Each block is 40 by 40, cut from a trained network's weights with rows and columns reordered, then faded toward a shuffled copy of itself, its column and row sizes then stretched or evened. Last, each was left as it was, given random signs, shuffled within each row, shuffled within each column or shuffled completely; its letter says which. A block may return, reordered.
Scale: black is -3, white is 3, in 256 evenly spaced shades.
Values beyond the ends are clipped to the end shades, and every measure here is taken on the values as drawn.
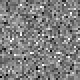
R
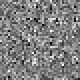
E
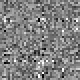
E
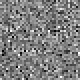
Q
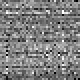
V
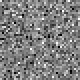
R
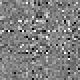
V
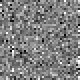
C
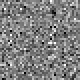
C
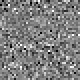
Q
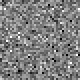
R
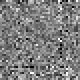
E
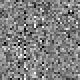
C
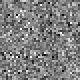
Q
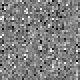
C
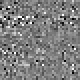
E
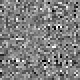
E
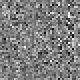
E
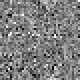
E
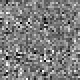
E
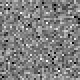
R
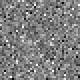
R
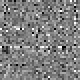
V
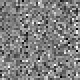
C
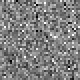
C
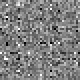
E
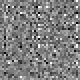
V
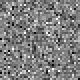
C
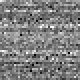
Q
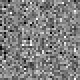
C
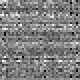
V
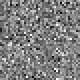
R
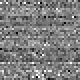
Q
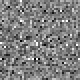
Q
